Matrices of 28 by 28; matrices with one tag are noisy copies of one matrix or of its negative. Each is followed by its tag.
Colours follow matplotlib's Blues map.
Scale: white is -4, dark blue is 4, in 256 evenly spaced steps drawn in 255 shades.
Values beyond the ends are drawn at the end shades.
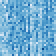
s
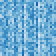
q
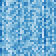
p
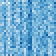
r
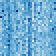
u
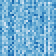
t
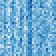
r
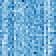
t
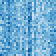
u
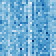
u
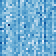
p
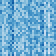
t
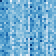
s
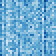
p
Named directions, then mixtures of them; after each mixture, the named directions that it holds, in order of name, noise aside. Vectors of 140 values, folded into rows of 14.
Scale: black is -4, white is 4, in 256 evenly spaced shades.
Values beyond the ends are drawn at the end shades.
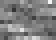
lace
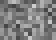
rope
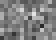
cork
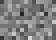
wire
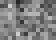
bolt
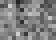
bolt.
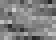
lace.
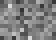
bolt, wire.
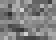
bolt, lace.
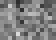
bolt.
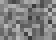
rope.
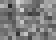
bolt.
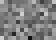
rope, wire.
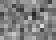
cork.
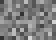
wire.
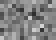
cork.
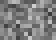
rope.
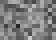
rope.
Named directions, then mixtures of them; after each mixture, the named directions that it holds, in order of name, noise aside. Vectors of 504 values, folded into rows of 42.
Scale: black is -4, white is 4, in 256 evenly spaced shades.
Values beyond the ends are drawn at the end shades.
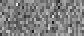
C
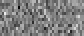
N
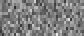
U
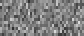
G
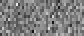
C.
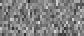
G.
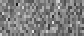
C.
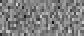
C, G.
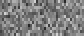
N, U.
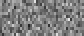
U.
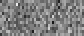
C.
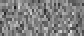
N, U.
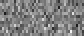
C, N.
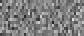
C, G.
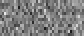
N.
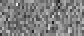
C.
